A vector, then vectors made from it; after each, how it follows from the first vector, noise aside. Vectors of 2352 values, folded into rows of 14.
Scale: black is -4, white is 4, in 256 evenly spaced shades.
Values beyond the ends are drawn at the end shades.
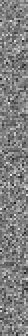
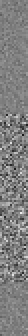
wrapped around, negated, partly zeroed.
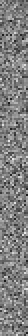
negated.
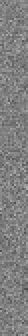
shrunk.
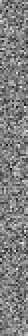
wrapped around, negated.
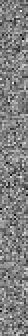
negated.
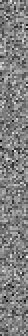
reversed, negated.
